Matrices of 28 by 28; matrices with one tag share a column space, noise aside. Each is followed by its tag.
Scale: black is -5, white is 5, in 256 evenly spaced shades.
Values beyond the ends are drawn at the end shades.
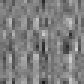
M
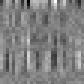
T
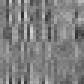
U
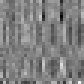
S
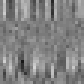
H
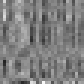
S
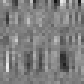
T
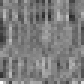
S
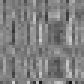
S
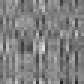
M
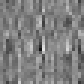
M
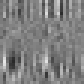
H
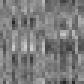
M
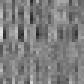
U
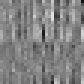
U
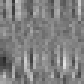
H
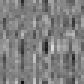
M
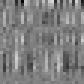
T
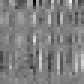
T
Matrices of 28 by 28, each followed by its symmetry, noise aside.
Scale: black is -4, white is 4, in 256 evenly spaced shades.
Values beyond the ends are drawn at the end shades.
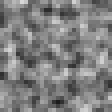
antisymmetric.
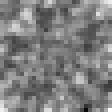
symmetric.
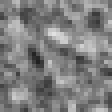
antisymmetric.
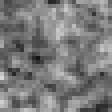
no symmetry.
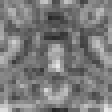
mirrored left to right.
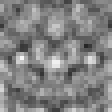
mirrored left to right.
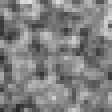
antisymmetric.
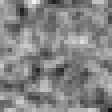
no symmetry.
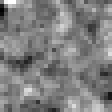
antisymmetric.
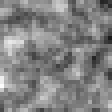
no symmetry.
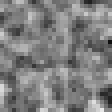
antisymmetric.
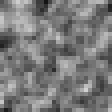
symmetric.
